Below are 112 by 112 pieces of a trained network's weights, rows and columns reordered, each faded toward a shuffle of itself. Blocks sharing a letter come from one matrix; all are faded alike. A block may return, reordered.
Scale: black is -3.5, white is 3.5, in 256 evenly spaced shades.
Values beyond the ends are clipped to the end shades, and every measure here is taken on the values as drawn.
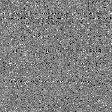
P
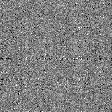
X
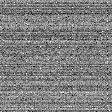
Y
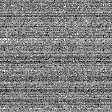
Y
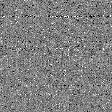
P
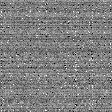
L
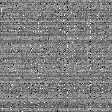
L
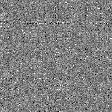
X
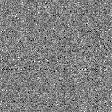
X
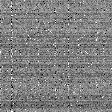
L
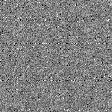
X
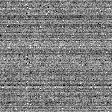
Y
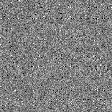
X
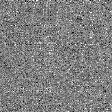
X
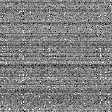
Y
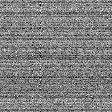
Y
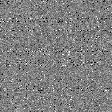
P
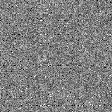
X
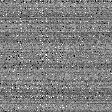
L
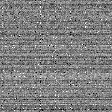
Y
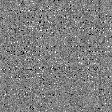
P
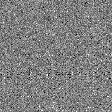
X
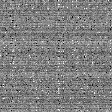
L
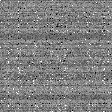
L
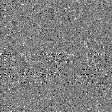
P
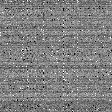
L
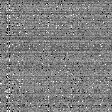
L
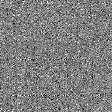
X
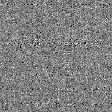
X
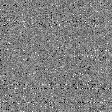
P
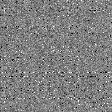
P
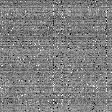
L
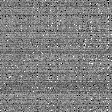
L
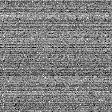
Y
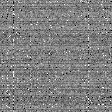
L
